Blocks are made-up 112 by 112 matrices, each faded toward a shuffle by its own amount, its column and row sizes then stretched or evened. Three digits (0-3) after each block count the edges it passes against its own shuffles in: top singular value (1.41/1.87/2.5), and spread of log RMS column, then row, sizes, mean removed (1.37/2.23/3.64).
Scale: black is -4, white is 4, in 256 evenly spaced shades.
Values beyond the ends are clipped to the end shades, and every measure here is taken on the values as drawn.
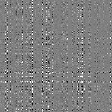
3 3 2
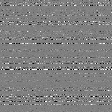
3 0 3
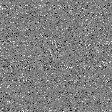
0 0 2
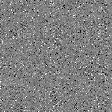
2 1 0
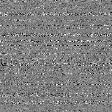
0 0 3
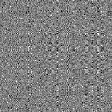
3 2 1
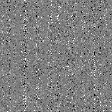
0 2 1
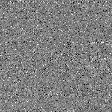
1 0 1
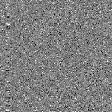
2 1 0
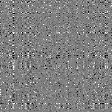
3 2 2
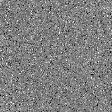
1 1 0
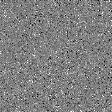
1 1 1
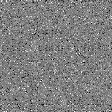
2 0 1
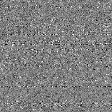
2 0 2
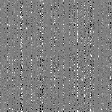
1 3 1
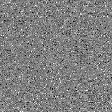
2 0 1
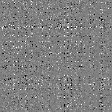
1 2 2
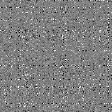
0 2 2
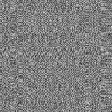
3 1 0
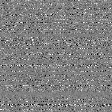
1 0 3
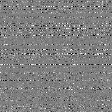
1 1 3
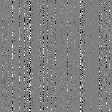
1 3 0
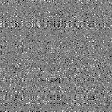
3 1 2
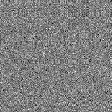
3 1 0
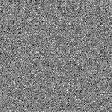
2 0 0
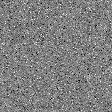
1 0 0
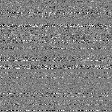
1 1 3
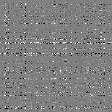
2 2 3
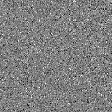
2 1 0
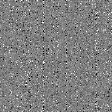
0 2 1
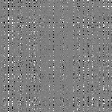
3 3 2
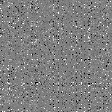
2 2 1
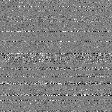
1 0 3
